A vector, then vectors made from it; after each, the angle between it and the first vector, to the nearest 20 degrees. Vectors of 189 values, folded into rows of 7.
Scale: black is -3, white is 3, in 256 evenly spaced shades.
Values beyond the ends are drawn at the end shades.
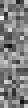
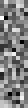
80 degrees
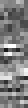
120 degrees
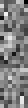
140 degrees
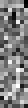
120 degrees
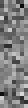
40 degrees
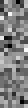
40 degrees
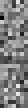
100 degrees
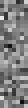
20 degrees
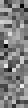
80 degrees
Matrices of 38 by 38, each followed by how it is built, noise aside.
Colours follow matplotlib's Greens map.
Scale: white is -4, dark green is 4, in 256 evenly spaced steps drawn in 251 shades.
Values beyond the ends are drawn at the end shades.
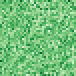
noise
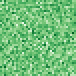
diagonal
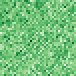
Hankel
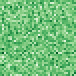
low rank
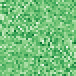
block diagonal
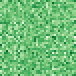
low rank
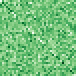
diagonal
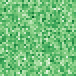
blocks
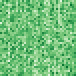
blocks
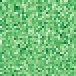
low rank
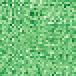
low rank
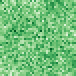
smooth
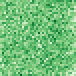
smooth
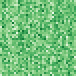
blocks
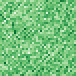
Hankel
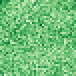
smooth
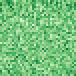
blocks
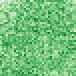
smooth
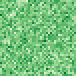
Hankel
